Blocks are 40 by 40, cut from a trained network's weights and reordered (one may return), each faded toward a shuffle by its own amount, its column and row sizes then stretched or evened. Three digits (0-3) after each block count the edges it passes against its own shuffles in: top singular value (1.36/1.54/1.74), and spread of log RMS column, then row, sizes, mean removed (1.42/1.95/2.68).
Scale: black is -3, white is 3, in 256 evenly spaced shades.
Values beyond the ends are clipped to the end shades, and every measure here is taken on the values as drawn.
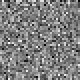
0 0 0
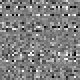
3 1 3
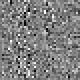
1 2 1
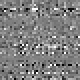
0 1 3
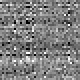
3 2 1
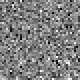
0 1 0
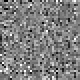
0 2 1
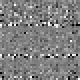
1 1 3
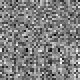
3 1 1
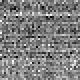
2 0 0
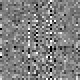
2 3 0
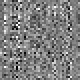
3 3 1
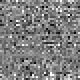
0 1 2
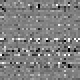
2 1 3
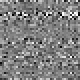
2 0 3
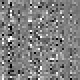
1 3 0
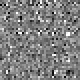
2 1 2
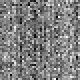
2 1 0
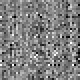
1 1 2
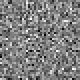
1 1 0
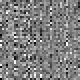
3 3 0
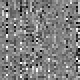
0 3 0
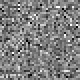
0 1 1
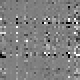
2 3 2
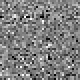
0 1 1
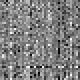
2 2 1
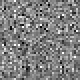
0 2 1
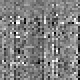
3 2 2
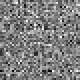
1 0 1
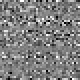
2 0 3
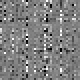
1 3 2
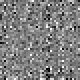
1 2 2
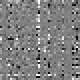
1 3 2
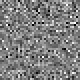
0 0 2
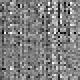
3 2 2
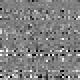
2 1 3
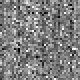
0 1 0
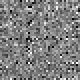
0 2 1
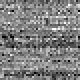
3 0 2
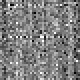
2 1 1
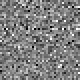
0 0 1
